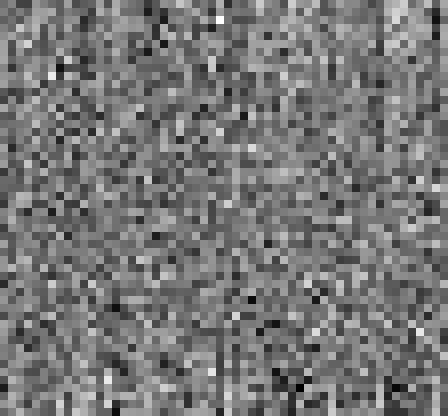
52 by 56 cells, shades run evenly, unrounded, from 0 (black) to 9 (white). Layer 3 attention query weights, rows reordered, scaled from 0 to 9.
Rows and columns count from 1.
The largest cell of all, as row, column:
3, 28
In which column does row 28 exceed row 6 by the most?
21
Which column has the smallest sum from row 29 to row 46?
15
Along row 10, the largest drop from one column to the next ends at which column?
8
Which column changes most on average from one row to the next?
39
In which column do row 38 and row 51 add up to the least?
40
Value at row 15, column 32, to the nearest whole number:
7
